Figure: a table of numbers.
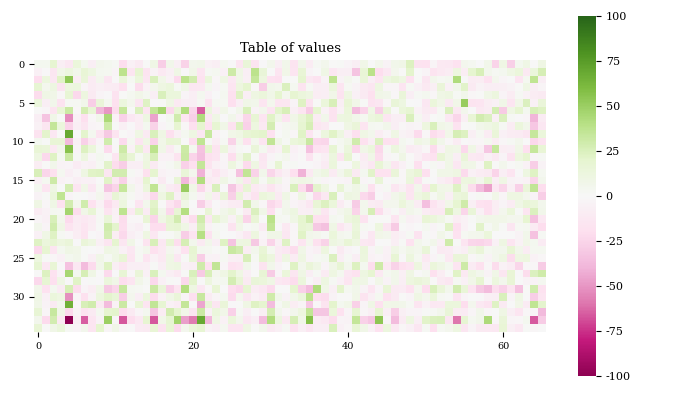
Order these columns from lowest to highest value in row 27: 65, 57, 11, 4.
57, 11, 65, 4
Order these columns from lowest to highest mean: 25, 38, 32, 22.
25, 22, 32, 38
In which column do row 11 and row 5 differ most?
55
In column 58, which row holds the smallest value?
16
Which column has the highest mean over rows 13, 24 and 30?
21
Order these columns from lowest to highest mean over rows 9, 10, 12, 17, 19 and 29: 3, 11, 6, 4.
6, 3, 11, 4
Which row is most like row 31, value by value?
11
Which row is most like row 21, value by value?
32
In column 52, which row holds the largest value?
33
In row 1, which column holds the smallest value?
41
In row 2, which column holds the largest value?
4
